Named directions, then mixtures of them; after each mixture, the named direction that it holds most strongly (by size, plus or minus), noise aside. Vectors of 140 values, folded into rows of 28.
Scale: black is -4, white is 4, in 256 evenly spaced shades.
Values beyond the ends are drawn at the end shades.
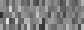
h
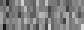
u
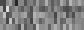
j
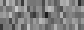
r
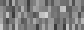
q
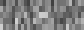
q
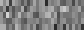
q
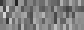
j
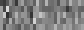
j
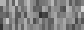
q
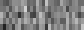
u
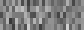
h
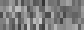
h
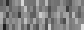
u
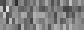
j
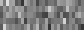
u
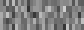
q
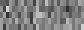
j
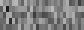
j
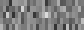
q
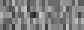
r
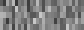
q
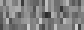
r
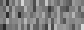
u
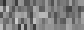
j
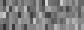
r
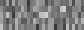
q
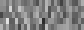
h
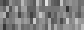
u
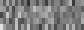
q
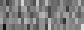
u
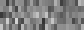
h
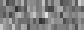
r
